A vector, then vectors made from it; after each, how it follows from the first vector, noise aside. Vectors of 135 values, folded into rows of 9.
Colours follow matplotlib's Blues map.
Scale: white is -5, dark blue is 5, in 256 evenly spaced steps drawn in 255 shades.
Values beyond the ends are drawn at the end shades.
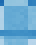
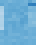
partly zeroed.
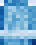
negated, scaled up.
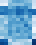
reversed, scaled up.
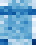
reversed, scaled up.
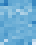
reversed, negated, partly zeroed.
